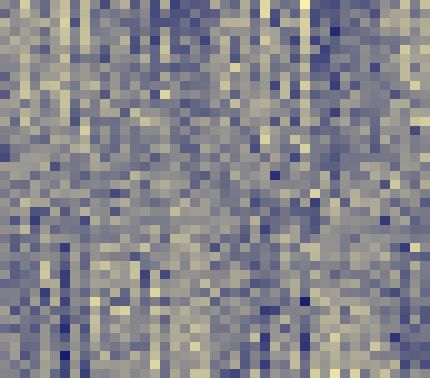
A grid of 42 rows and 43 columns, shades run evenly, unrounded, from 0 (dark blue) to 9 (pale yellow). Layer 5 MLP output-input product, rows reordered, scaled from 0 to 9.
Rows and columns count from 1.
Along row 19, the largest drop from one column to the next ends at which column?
6
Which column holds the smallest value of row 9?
34
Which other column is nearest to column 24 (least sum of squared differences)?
11
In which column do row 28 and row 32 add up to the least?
7
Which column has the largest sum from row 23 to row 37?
10
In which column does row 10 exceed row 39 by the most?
31
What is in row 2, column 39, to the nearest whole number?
5
